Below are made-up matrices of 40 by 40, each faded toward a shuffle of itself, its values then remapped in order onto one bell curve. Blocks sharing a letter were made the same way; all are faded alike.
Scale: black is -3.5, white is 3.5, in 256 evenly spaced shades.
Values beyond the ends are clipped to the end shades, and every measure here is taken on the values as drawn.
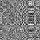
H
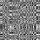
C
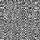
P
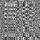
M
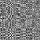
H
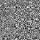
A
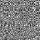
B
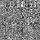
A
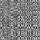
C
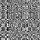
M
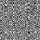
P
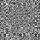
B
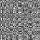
H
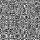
P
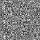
A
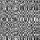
M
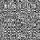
P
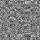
P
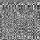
H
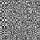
H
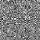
A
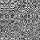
H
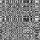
C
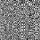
B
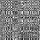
C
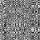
H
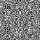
B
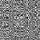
B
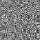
B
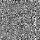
A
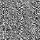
A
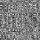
P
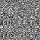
B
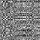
H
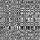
M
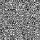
P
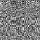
H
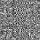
P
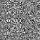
A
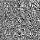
A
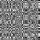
M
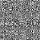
A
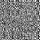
B
